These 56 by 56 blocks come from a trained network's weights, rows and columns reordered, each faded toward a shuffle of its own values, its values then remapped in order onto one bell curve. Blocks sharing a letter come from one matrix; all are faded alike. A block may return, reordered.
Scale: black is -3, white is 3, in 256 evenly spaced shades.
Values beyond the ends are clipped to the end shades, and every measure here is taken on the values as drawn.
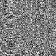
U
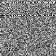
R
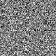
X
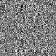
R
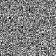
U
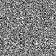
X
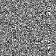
R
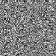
U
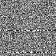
R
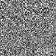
R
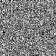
R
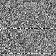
R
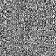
U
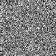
U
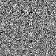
X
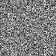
R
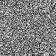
X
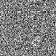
X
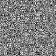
U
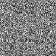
U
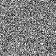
X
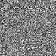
X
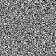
U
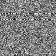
R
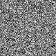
X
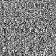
U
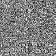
X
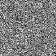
R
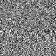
X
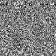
X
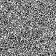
X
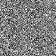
X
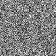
X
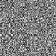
U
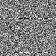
R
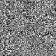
U
